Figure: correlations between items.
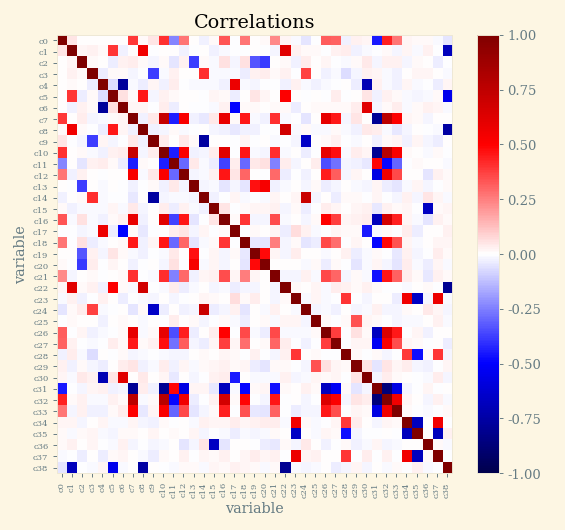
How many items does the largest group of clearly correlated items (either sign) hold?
13
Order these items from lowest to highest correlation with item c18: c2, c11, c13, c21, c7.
c11, c13, c2, c21, c7
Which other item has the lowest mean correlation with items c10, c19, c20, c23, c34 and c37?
c35
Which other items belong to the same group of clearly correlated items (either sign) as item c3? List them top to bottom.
c9, c14, c24
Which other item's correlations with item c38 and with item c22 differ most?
c8
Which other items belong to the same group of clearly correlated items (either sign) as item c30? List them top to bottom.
c4, c6, c17
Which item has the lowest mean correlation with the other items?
c31
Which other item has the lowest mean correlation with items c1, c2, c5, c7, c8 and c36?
c38
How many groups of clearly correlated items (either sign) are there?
8
